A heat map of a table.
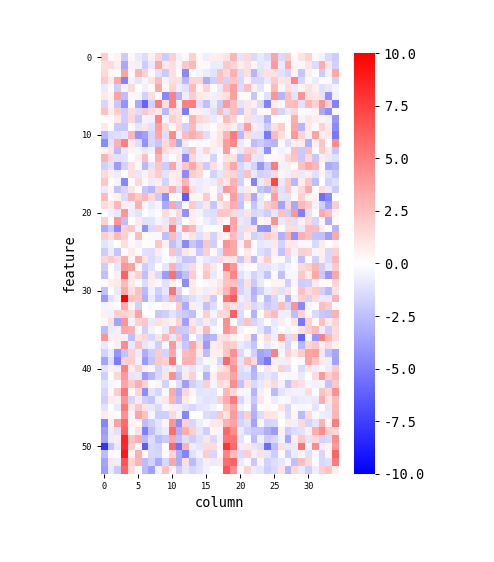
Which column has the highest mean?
19
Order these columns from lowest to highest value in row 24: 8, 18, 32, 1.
1, 32, 8, 18
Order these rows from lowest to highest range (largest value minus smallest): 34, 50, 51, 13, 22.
13, 34, 22, 51, 50
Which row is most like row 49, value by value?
31
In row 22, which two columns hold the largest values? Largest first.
18, 10
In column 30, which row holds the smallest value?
11
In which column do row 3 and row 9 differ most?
2
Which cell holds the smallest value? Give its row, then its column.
50, 0
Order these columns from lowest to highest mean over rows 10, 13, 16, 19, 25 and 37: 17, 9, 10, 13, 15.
9, 15, 17, 13, 10
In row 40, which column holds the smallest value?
22
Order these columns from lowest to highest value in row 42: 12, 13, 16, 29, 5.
12, 13, 16, 29, 5
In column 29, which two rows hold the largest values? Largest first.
50, 5
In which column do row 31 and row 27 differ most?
3
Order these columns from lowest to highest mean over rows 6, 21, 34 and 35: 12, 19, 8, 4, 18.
12, 4, 8, 19, 18
